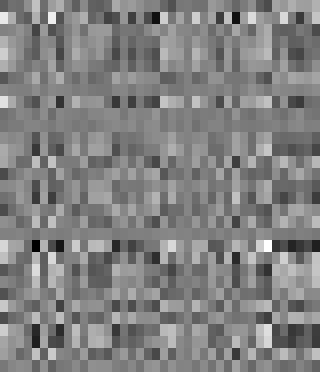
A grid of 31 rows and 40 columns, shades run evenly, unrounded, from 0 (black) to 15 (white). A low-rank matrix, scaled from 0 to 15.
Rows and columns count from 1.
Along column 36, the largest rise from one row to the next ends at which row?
22
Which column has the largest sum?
1
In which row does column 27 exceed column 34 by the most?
23
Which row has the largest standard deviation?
21
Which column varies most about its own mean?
5
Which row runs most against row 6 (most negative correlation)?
15
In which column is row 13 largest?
34
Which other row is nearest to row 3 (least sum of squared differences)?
16
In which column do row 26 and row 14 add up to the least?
20
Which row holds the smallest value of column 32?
17
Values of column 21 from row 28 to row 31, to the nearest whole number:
11 9 9 7
